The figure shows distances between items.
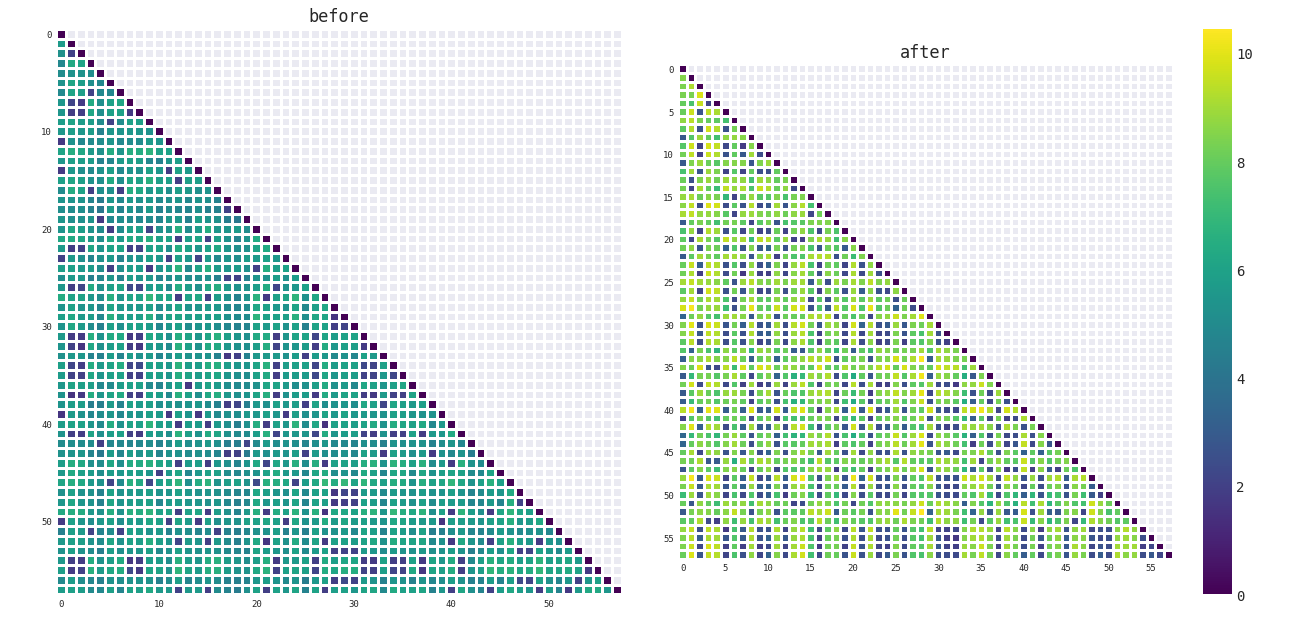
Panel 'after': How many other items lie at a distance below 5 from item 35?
4
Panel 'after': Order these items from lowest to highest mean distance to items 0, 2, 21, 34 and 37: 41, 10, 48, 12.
12, 10, 48, 41
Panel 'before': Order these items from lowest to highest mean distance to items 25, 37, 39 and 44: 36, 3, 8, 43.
43, 8, 3, 36
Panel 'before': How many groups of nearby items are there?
10
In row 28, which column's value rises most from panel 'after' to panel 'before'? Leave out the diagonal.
27
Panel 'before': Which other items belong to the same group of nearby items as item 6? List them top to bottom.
3, 16, 51
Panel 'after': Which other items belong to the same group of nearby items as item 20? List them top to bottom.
1, 13, 14, 33, 51
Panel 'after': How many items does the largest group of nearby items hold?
26
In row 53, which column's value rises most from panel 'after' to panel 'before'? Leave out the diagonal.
46
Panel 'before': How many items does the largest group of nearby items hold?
14
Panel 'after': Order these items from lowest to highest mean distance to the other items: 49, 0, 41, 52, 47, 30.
49, 30, 41, 47, 0, 52
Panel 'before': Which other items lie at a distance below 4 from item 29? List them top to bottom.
28, 30, 47, 48, 53, 56
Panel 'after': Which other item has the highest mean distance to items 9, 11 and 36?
28
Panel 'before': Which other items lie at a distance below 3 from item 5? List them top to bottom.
9, 20, 24, 46
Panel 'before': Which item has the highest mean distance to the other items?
46
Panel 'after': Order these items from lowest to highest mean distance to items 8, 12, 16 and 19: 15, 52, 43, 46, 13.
43, 52, 15, 13, 46
